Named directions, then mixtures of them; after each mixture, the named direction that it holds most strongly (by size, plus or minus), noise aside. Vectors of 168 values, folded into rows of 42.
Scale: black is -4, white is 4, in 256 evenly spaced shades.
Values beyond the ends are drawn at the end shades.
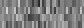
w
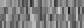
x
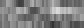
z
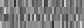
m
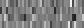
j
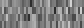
x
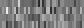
w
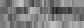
z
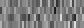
j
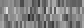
w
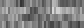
z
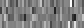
j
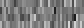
j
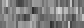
z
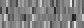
j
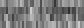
z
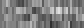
z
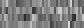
j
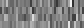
j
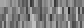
x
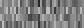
w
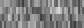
x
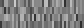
m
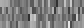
x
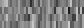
x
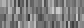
x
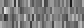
m
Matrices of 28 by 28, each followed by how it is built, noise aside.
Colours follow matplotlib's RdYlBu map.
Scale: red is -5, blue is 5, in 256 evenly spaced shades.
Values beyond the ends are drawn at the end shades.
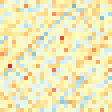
Hankel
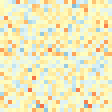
repeating columns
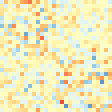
block diagonal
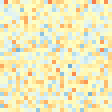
repeating columns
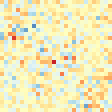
block diagonal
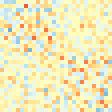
block diagonal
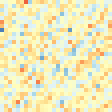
Hankel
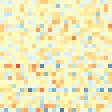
uneven rows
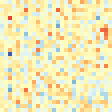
uneven columns
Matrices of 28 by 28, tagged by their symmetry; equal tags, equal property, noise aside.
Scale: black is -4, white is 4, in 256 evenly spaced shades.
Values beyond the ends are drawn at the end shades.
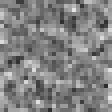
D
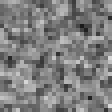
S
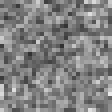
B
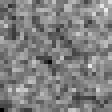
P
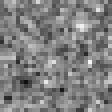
S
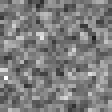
D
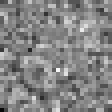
P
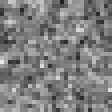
S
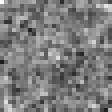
B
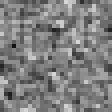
S
